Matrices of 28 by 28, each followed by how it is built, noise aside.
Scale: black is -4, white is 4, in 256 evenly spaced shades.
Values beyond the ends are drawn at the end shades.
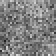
smooth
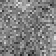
smooth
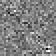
banded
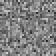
repeating columns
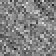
Toeplitz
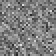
Toeplitz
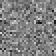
low rank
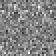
repeating columns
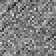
Hankel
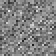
Hankel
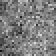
smooth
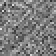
Hankel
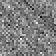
Toeplitz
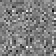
low rank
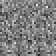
repeating columns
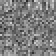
blocks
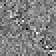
banded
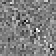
banded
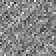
Hankel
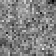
smooth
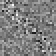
banded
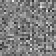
blocks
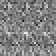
repeating columns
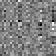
low rank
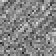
Hankel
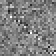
banded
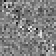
banded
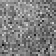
smooth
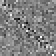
banded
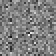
low rank
